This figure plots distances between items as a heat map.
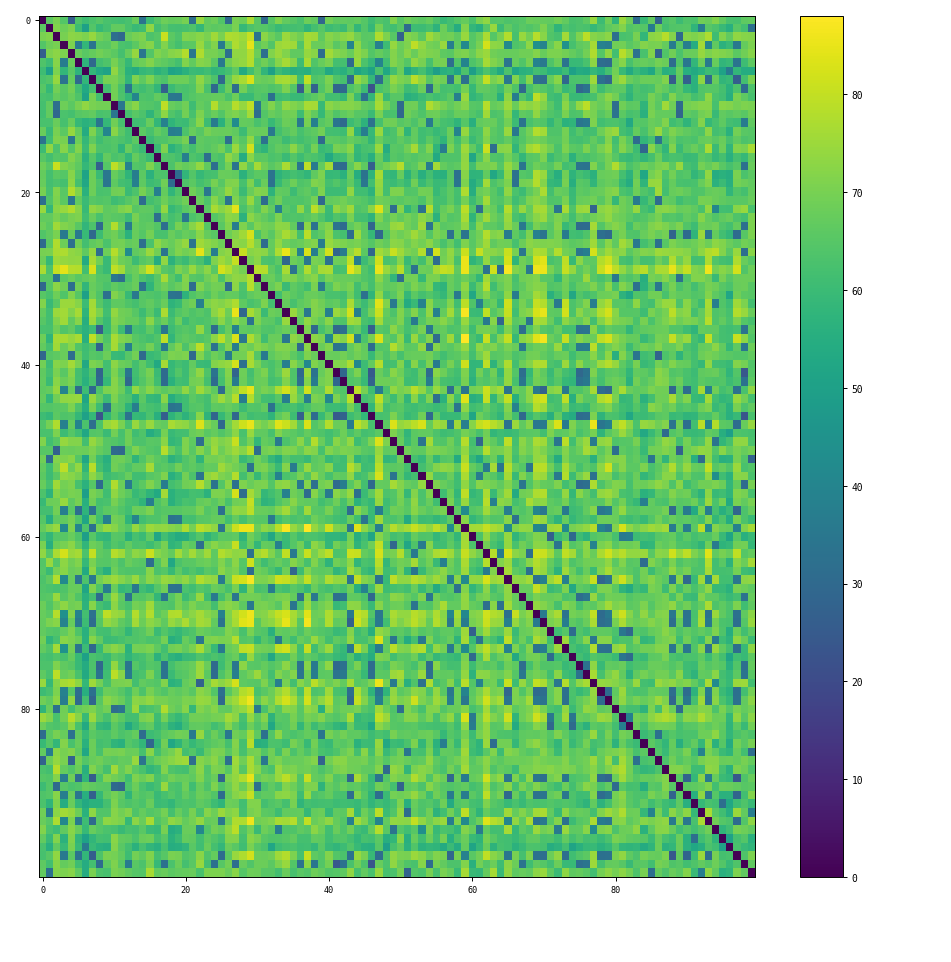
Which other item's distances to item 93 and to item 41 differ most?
27
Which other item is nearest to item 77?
22
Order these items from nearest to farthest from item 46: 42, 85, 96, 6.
42, 6, 96, 85
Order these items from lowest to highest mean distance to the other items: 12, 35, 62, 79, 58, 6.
6, 12, 58, 79, 35, 62
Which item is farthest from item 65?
29
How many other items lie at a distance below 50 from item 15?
3
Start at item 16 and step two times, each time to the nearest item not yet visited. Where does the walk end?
20
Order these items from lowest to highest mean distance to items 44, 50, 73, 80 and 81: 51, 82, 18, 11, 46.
11, 82, 46, 18, 51
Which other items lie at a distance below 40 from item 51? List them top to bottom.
1, 85, 92, 99
